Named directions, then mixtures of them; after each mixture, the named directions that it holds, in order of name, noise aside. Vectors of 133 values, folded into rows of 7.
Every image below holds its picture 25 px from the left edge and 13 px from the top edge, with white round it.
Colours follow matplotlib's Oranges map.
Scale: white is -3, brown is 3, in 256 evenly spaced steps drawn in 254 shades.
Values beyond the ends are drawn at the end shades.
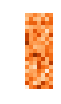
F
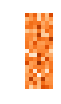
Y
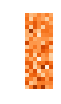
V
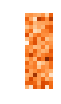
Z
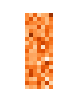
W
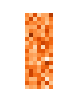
W.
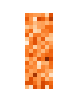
Z.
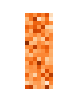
W, Z.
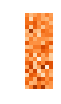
V.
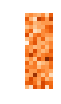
Z.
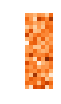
Z.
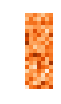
F.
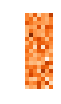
W.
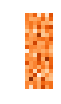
Y, Z.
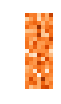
Y.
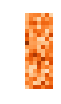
F, W.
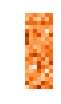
F.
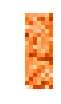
F, Z.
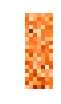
V, Z.
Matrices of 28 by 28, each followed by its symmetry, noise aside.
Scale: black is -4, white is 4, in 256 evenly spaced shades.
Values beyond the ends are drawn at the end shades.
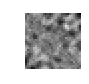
symmetric across the other diagonal.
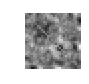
symmetric.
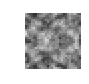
mirrored top to bottom.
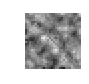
symmetric across the other diagonal.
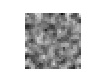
antisymmetric.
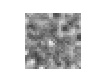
symmetric across the other diagonal.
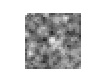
symmetric.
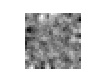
antisymmetric.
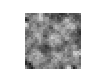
symmetric across the other diagonal.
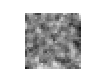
antisymmetric.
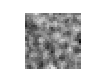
antisymmetric.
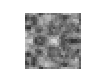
mirrored top to bottom.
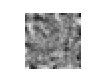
antisymmetric.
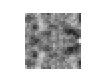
mirrored top to bottom.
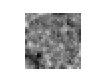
symmetric across the other diagonal.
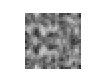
mirrored top to bottom.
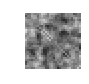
symmetric.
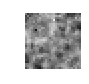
symmetric.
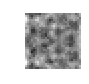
mirrored top to bottom.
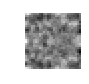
mirrored top to bottom.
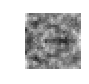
mirrored top to bottom.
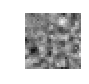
antisymmetric.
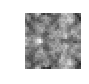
mirrored top to bottom.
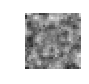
antisymmetric.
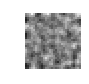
antisymmetric.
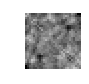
symmetric.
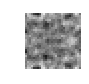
mirrored top to bottom.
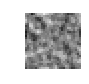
antisymmetric.
